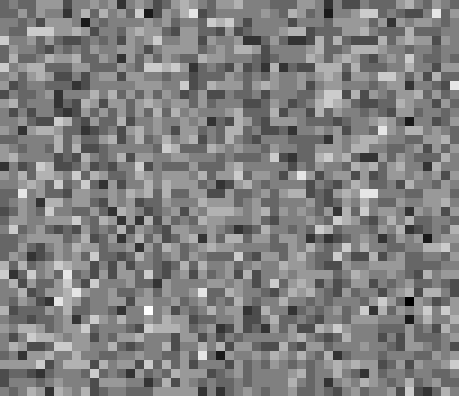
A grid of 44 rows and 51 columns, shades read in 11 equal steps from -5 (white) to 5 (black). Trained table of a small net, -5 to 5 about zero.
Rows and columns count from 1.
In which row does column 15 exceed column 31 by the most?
18
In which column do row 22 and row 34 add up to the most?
46
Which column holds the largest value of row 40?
25
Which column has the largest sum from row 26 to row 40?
29
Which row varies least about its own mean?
6
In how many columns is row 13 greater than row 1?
25
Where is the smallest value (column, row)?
17, 35
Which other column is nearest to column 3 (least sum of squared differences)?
39
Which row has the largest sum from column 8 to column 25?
19
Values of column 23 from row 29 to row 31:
0 -2 -1
